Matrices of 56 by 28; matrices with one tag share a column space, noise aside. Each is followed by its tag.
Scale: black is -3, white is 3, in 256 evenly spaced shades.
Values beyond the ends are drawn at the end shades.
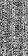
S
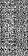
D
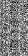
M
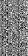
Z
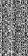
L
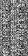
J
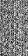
Z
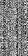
S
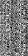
M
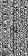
D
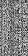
J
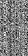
L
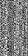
S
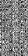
D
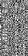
J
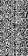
Z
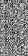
J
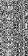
Z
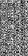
J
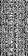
D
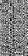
J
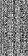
L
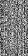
L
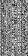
J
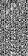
J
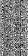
D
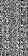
D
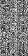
L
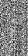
D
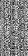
S
